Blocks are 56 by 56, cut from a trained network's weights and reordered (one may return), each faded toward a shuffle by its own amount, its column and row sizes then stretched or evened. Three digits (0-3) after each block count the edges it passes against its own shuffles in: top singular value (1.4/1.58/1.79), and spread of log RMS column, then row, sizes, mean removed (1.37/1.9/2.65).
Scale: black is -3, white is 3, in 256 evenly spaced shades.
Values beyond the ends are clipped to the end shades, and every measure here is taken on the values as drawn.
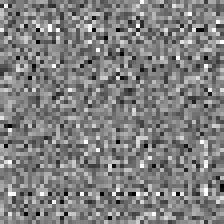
0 0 2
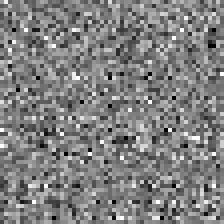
1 0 2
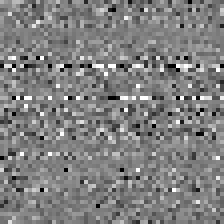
1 0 3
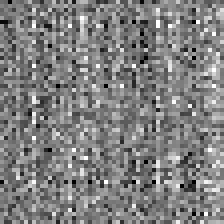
3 1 2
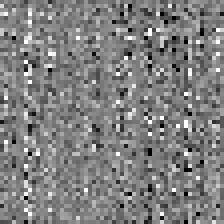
0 3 1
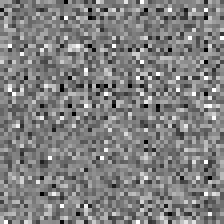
1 1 2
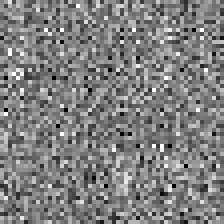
2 0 2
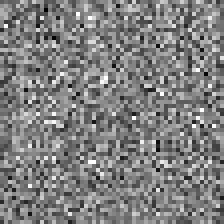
3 0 1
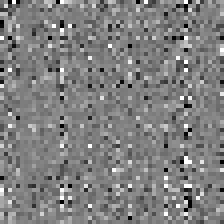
0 3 2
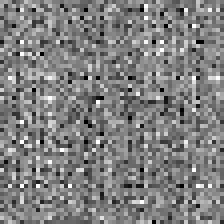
2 1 2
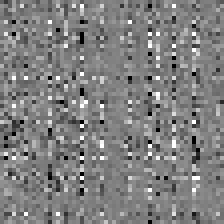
3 3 2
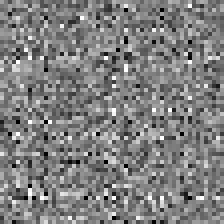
1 2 2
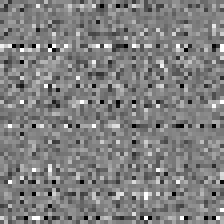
1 2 3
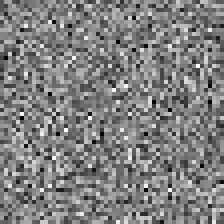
2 0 0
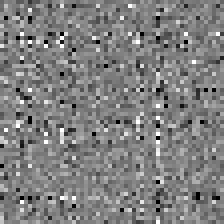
0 2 2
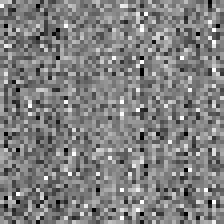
0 2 1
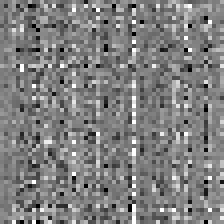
3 3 2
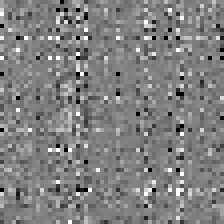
0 3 2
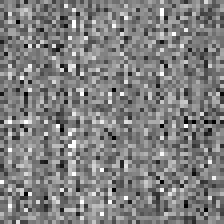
2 2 1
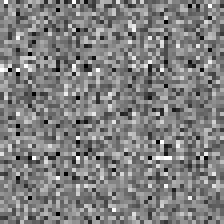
1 2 1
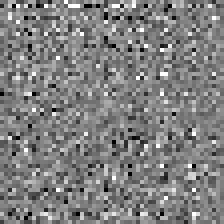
0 2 2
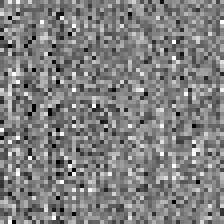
1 2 0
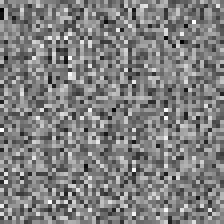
3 1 0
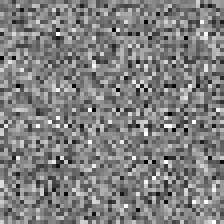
2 1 2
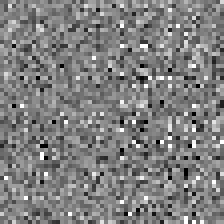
0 2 2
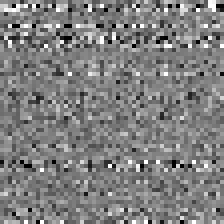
0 0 3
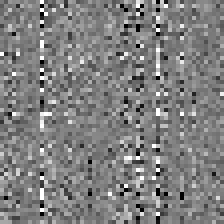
2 3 1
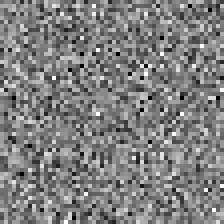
1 0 0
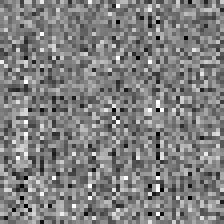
3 2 1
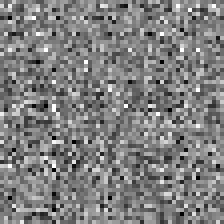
2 1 2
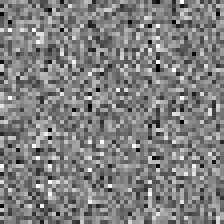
2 2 0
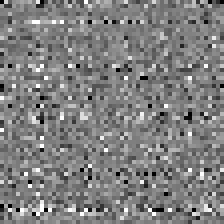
0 1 3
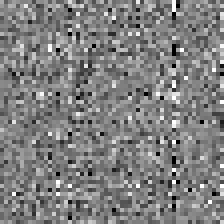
1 2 1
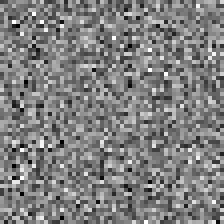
2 1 0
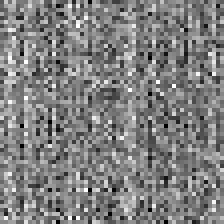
3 1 1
